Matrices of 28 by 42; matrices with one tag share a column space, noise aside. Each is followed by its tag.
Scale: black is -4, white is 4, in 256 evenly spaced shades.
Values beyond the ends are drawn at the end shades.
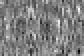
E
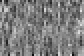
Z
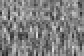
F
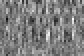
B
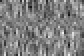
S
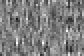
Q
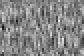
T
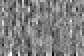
Z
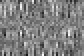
S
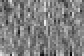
Z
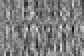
F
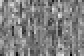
Z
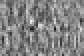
T
